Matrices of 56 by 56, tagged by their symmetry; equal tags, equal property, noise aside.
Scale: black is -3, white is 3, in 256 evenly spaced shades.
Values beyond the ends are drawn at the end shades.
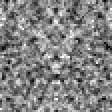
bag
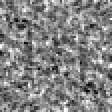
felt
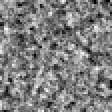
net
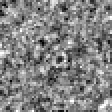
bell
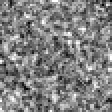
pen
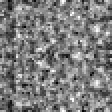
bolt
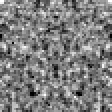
bag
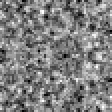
bolt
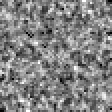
felt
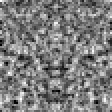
bag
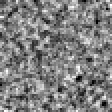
bell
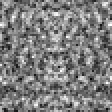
bag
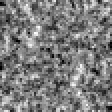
felt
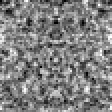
bag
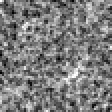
bell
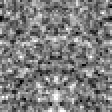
bag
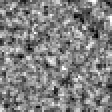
pen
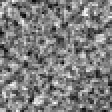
bell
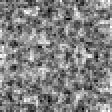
bolt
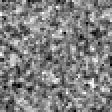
net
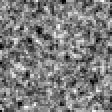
net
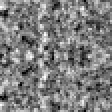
bolt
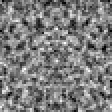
bag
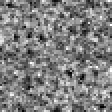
felt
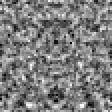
bag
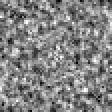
felt
